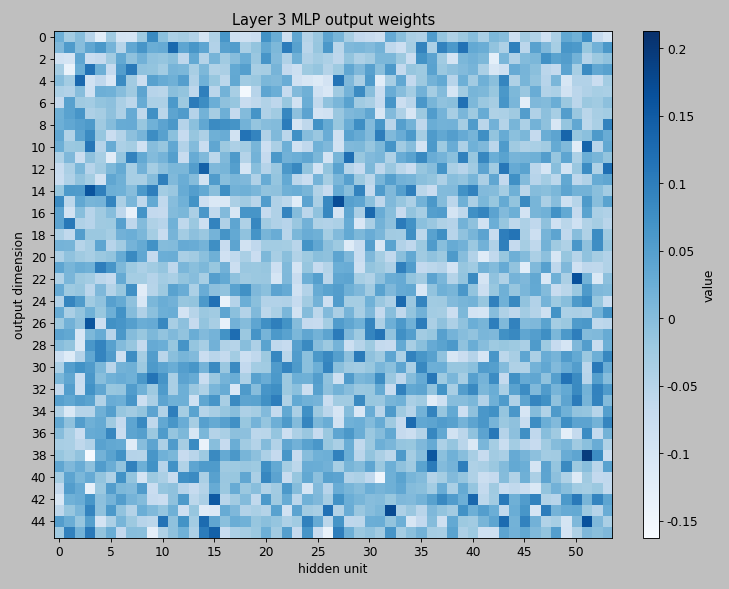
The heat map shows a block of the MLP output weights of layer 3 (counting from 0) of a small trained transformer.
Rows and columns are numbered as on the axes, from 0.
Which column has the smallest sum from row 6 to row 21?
50
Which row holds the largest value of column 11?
1
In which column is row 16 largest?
30
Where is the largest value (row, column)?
38, 51
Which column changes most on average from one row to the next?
14
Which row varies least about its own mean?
20
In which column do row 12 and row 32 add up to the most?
53
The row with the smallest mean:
0
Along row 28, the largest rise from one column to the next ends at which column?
3
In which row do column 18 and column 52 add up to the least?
5
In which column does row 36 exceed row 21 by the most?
45
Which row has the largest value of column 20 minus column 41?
40
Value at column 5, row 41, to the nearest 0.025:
0.05
